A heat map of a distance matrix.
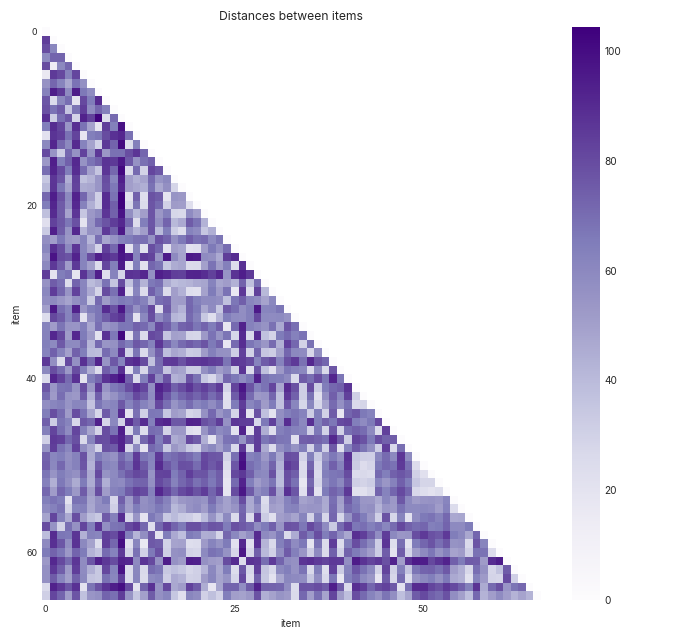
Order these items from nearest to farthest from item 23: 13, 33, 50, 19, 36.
33, 13, 19, 36, 50
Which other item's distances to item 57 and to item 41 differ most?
53
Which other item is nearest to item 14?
57
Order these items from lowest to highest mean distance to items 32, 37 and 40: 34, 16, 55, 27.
27, 55, 16, 34
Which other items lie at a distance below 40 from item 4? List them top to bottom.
1, 8, 10, 28, 45
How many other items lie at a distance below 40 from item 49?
10
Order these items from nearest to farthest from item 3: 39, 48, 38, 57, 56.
56, 39, 48, 57, 38
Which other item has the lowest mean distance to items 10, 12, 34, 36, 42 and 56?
24
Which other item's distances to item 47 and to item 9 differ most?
64
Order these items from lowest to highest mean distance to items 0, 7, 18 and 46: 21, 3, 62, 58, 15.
62, 21, 58, 3, 15
